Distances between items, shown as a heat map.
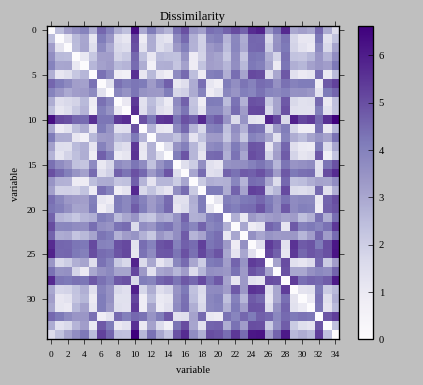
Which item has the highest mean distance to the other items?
10
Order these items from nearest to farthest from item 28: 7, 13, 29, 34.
7, 13, 29, 34
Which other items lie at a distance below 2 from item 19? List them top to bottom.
6, 7, 15, 16, 20, 32
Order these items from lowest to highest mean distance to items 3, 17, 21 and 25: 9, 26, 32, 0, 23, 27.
23, 27, 9, 26, 32, 0
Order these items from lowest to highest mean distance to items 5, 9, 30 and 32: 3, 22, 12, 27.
3, 12, 27, 22
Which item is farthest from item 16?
34
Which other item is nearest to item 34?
0
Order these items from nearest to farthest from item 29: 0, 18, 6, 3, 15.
18, 3, 0, 15, 6
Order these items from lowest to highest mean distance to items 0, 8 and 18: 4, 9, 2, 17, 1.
9, 1, 2, 17, 4
